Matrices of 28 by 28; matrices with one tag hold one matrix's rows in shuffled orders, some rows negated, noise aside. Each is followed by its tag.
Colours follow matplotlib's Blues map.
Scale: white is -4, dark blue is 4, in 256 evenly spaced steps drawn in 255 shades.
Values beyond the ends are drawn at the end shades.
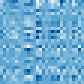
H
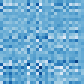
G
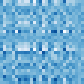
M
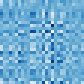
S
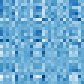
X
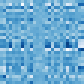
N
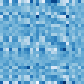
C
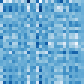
G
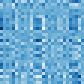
X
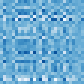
M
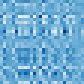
M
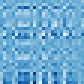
M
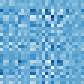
S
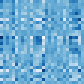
X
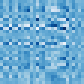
C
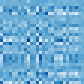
G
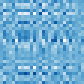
M
